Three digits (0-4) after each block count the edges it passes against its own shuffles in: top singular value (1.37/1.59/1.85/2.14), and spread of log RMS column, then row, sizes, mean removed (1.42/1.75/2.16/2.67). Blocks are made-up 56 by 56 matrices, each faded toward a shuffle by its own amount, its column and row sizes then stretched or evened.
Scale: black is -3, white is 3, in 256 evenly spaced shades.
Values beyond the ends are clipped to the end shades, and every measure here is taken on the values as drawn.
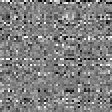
4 3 4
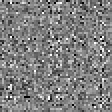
0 3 2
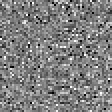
2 0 1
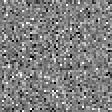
2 2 0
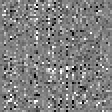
1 4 1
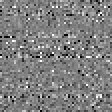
2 1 4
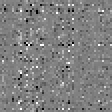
2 3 2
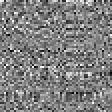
4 0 3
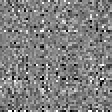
3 3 3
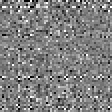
4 2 4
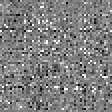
3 1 3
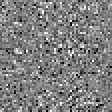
3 2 1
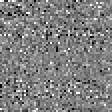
0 0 3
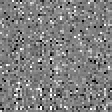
3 1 2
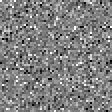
0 0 0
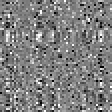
4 3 0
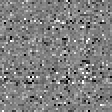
1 1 3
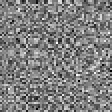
4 1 0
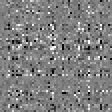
4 3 4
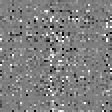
1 4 4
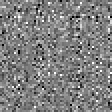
2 4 0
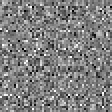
4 0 2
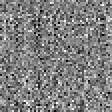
2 0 1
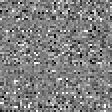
0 1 4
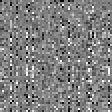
4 4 0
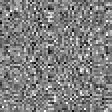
4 2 0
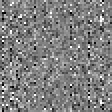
0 4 0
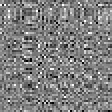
4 2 3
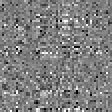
4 2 3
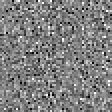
2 1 0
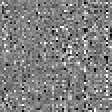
2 4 2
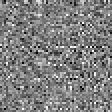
3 1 3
